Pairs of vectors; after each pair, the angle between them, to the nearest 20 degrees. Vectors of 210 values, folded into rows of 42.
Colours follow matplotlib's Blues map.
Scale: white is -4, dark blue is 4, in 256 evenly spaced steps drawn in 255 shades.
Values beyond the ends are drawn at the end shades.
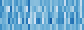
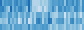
40 degrees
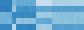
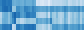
20 degrees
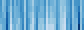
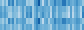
80 degrees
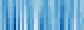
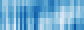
140 degrees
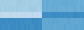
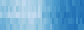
60 degrees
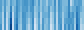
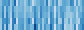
140 degrees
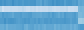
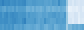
80 degrees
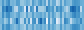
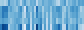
60 degrees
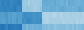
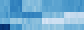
40 degrees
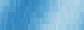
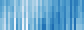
140 degrees
